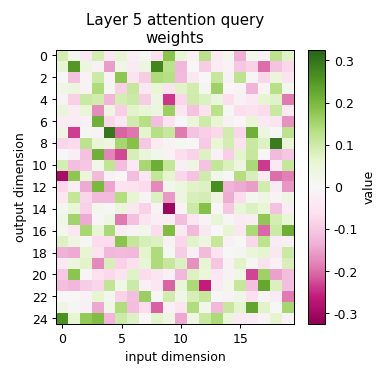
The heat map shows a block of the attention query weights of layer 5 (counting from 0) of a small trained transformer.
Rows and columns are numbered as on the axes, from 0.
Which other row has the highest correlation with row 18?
7
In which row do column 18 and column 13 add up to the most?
8
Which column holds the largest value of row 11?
1
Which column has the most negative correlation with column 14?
12
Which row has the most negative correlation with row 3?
23
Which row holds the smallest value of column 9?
14
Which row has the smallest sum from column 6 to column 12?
15
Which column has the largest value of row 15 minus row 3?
17
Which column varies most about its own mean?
9
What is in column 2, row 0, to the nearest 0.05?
-0.05
